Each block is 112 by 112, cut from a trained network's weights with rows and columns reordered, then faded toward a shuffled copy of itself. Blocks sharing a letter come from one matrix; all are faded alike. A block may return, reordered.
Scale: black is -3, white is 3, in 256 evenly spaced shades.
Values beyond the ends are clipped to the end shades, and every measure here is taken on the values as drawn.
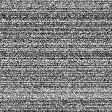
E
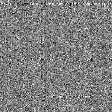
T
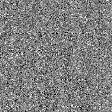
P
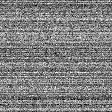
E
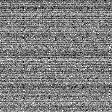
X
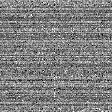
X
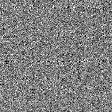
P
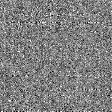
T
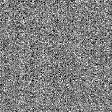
P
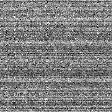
X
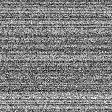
E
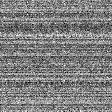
E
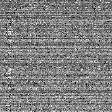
X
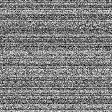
E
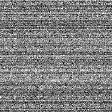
X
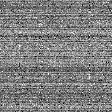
X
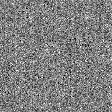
P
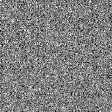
T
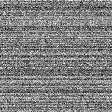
E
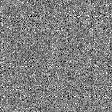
T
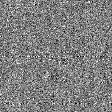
P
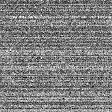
E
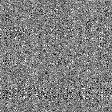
T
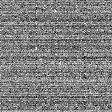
X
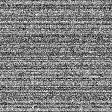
E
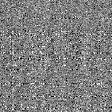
T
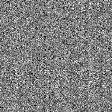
P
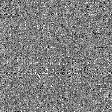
T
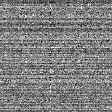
X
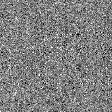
P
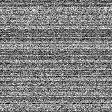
E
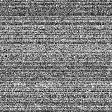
E
